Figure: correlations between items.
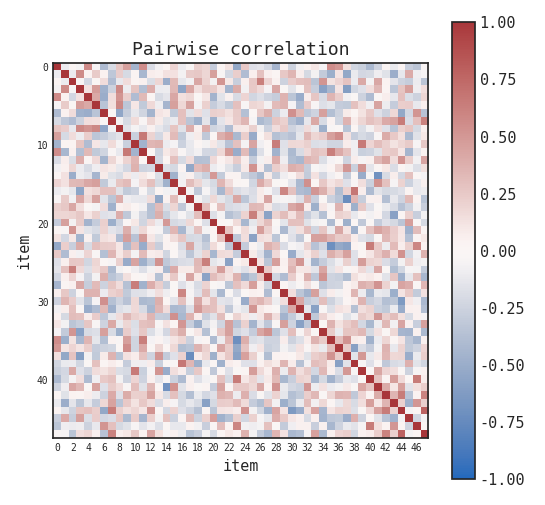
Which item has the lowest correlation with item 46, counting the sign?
35
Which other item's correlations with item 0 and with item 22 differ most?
8
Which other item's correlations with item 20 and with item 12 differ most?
44
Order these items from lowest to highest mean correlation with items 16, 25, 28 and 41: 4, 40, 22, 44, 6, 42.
22, 4, 6, 42, 40, 44
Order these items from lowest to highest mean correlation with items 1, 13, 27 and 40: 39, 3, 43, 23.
43, 39, 3, 23
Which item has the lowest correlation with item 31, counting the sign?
33
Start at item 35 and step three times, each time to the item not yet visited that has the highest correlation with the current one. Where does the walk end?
36
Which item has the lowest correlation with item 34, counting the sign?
3
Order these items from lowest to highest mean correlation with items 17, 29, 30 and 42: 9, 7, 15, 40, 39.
40, 9, 7, 39, 15
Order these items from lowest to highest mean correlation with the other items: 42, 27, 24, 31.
31, 27, 24, 42
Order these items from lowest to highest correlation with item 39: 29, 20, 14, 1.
14, 20, 1, 29
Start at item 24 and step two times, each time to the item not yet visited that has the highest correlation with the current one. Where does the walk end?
47
